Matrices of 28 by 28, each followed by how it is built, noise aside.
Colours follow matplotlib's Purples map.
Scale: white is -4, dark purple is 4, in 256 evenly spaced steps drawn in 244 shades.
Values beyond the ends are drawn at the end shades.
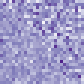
upper triangular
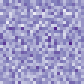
repeating columns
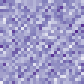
Hankel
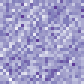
Hankel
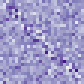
banded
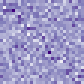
banded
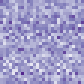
repeating columns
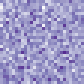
repeating columns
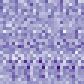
repeating columns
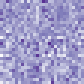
low rank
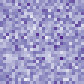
repeating columns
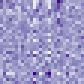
low rank
